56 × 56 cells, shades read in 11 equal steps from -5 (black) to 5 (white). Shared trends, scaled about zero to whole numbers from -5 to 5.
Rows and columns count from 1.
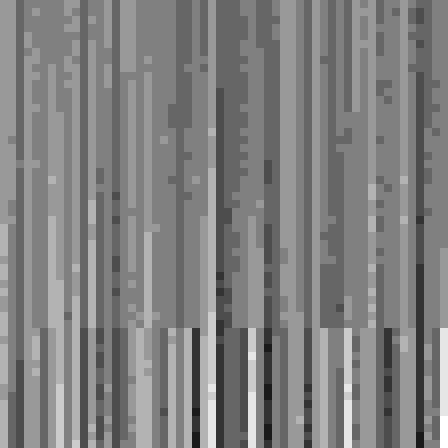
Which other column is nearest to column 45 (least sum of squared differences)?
16
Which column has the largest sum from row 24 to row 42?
27
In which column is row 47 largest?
56
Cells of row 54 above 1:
14
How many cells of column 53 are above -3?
32
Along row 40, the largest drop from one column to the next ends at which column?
28
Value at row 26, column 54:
0
